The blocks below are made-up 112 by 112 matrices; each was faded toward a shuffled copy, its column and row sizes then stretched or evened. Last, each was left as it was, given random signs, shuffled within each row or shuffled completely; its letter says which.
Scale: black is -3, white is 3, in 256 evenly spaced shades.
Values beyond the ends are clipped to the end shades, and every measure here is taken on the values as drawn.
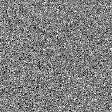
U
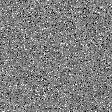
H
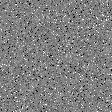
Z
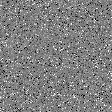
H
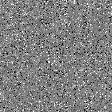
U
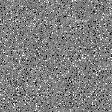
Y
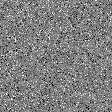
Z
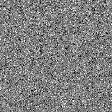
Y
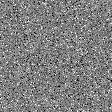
Z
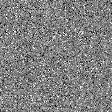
U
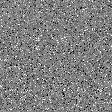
H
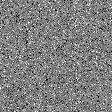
Z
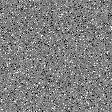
Z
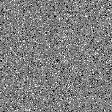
U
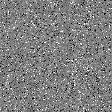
U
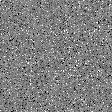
Z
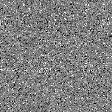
Y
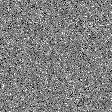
Z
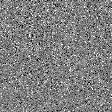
Y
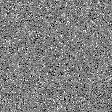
H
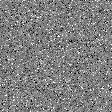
H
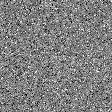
Z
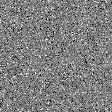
U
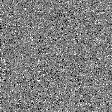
U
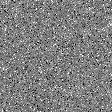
Z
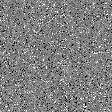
U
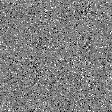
Y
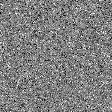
H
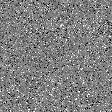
H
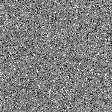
H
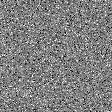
Z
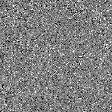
Y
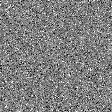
H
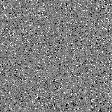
Y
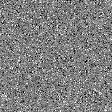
Y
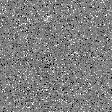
Y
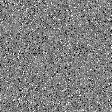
U
